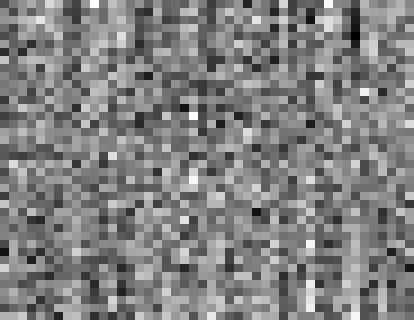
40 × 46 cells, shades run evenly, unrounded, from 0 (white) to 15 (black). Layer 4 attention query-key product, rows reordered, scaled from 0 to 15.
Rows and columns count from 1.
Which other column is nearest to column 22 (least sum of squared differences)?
26
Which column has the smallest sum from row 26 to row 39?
35
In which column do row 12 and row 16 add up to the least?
41
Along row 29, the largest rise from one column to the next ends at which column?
14
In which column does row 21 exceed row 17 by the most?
12
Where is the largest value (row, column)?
5, 40
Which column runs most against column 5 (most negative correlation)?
25
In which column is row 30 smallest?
20
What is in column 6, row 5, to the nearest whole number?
7
